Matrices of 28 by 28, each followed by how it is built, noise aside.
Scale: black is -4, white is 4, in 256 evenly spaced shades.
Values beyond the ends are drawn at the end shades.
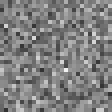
noise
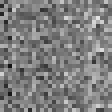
repeating rows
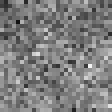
smooth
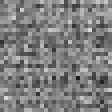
blocks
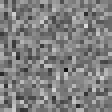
repeating rows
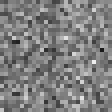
repeating rows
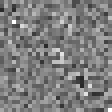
banded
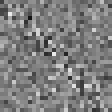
banded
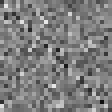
diagonal
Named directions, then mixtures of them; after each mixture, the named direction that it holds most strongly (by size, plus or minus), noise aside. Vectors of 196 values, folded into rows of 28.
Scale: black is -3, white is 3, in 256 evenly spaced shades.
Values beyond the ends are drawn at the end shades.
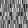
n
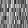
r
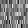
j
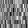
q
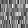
j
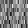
j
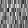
r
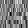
q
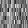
r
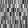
q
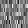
j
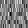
n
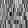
q
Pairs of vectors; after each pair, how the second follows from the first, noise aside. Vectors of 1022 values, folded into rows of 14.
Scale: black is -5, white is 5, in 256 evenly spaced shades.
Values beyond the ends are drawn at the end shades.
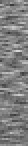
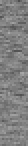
negated, shrunk.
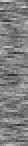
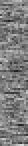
reversed.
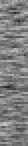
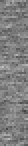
wrapped around, negated, shrunk.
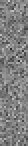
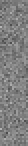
wrapped around, shrunk.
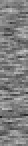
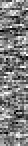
reversed, scaled up.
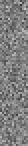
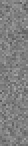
negated, shrunk.
